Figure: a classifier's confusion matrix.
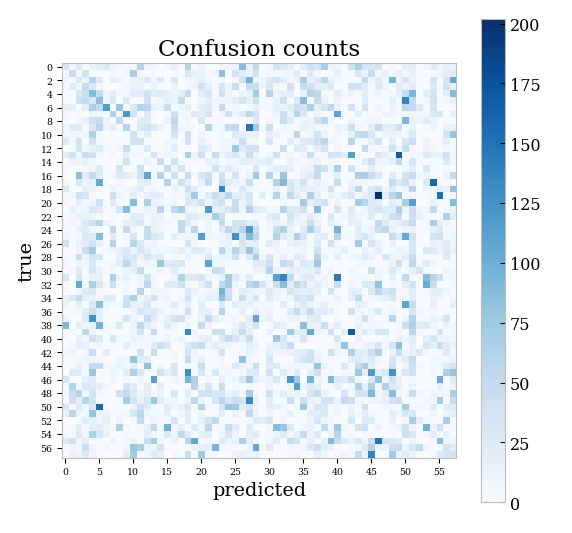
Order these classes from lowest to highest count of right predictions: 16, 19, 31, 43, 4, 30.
43, 16, 30, 19, 4, 31
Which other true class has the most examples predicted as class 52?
56
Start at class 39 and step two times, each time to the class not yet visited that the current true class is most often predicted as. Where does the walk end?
46
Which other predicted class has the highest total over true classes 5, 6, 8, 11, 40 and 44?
50
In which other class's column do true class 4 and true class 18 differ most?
23
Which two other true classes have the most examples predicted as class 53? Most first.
32, 31
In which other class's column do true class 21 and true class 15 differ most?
9
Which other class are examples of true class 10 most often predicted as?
57
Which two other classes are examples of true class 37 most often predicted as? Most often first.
4, 28
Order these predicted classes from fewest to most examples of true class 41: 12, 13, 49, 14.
12, 13, 14, 49
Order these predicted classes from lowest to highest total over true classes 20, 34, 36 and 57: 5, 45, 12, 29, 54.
29, 54, 5, 12, 45
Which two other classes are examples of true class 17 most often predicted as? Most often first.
54, 5
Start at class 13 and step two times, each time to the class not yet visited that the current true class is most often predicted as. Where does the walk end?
27
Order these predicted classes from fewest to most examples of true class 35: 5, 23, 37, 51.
37, 23, 51, 5
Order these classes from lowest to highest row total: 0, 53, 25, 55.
0, 53, 55, 25
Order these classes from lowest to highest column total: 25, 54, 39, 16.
39, 16, 54, 25
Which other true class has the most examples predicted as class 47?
24
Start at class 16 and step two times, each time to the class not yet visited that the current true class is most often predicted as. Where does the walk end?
25
